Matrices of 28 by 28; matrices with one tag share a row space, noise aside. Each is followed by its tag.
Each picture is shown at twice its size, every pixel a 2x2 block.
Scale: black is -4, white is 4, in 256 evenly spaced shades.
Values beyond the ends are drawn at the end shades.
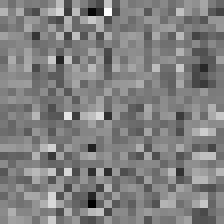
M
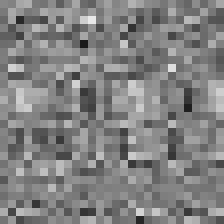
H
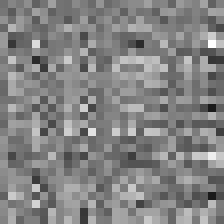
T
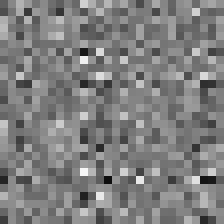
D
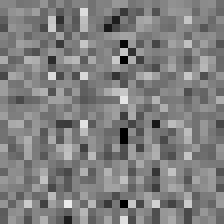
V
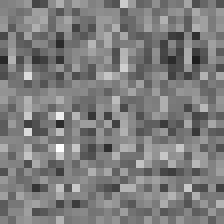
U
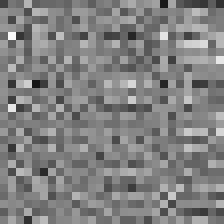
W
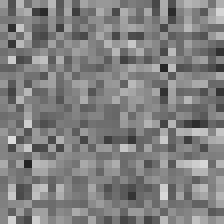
W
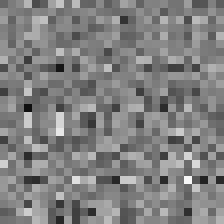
U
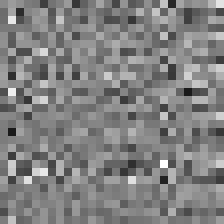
W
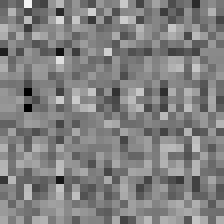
U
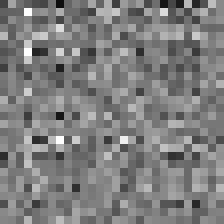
U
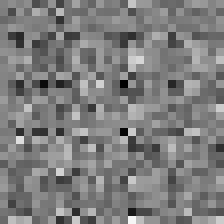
H
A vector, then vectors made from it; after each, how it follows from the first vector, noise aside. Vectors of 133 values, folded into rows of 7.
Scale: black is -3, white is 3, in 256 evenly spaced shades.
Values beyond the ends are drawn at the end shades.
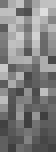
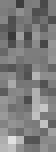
reversed, partly zeroed.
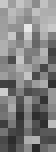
reversed, negated.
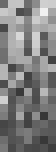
copied.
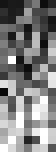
reversed, scaled up.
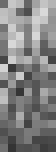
copied.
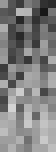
negated.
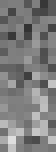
reversed, partly zeroed.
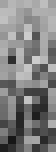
reversed, negated.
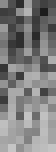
negated.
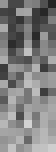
negated.
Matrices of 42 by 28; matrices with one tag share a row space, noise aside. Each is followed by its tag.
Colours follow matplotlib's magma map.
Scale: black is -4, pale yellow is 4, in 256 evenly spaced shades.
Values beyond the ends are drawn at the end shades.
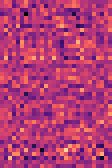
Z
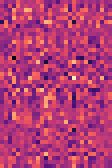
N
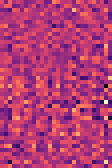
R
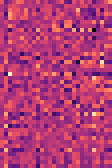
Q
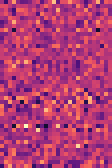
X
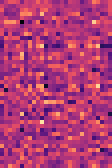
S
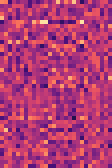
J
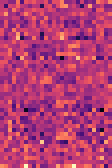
Z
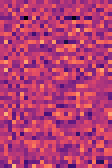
Z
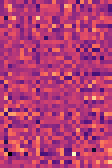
Q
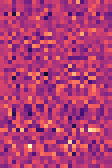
N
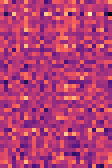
Z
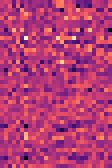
Z
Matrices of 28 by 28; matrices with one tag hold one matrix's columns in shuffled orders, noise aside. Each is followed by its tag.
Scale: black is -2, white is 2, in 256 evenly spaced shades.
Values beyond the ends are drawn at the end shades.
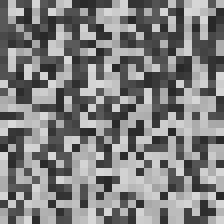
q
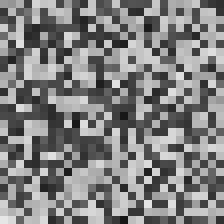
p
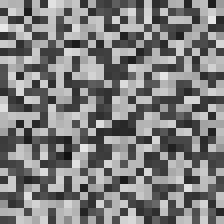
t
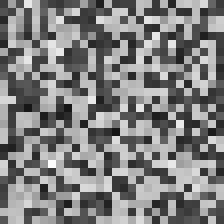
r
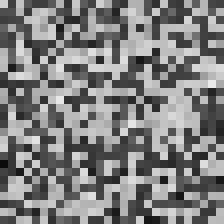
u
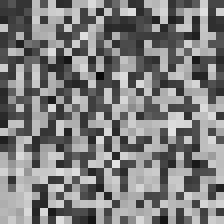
q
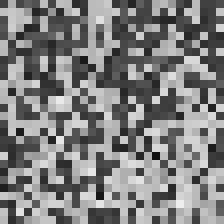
q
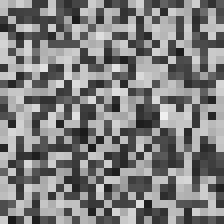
u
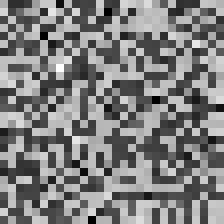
t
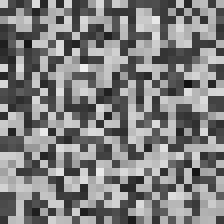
r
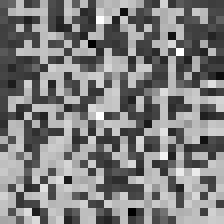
q
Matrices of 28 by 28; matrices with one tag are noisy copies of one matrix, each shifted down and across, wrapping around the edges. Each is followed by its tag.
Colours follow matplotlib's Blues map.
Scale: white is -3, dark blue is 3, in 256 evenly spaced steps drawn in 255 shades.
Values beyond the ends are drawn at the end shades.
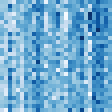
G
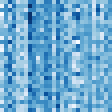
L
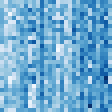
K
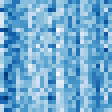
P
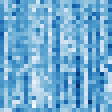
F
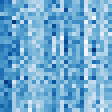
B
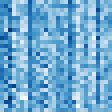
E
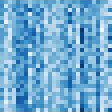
B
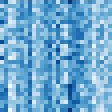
P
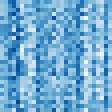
E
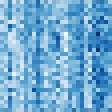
G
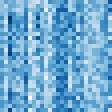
B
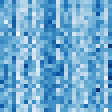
B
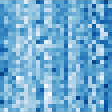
P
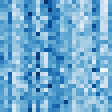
P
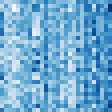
K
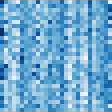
E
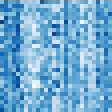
K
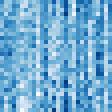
F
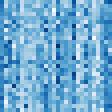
B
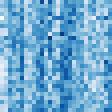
P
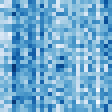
L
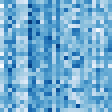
L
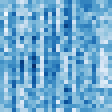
F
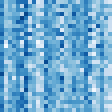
E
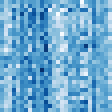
K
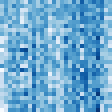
K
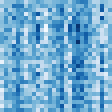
G
